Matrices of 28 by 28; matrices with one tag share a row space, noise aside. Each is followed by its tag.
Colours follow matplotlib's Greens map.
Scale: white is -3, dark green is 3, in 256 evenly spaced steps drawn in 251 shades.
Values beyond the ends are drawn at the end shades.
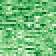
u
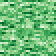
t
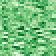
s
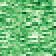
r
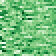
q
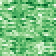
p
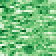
q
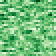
t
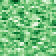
s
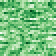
t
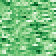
r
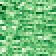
q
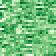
q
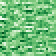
q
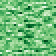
u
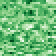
t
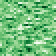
u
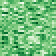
s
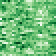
q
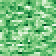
u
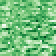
r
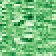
q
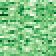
t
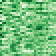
q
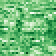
t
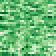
t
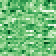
p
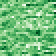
r
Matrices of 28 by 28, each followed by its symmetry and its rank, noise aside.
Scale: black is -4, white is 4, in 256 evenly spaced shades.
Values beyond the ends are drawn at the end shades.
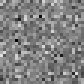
symmetric, rank seven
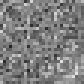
symmetric, rank seven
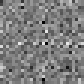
no symmetry, rank five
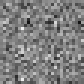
no symmetry, rank five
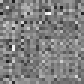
symmetric, rank five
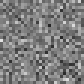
symmetric, rank seven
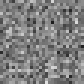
antisymmetric, rank six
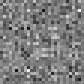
no symmetry, rank seven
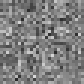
antisymmetric, rank six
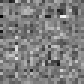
no symmetry, rank five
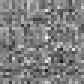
no symmetry, rank seven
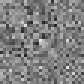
symmetric, rank seven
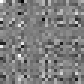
no symmetry, rank five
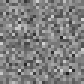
no symmetry, rank seven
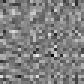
no symmetry, rank five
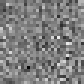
no symmetry, rank seven
